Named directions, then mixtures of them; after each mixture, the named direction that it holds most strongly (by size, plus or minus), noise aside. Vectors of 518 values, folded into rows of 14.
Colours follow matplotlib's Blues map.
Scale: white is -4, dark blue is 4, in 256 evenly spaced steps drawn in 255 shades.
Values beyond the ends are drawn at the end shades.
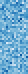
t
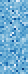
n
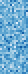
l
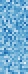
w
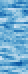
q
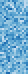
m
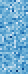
l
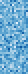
l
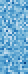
w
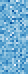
n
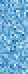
l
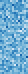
t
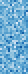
l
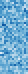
w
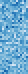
t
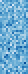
l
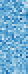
t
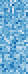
l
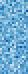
l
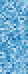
m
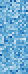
l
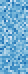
w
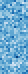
t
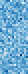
t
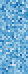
t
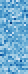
w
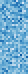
t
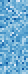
n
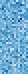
t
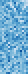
m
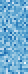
w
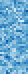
m
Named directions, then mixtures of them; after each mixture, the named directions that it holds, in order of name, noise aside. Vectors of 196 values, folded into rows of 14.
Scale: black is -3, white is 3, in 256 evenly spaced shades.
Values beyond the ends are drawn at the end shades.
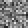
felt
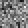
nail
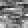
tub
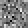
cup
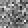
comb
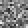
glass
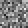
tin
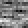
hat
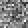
comb, cup, hat.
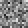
tin.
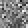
comb, glass, nail.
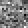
comb, hat, tin.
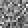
comb, glass, tin.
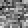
tin, tub.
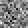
cup, glass.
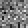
nail.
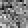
cup, nail, tub.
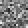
glass.
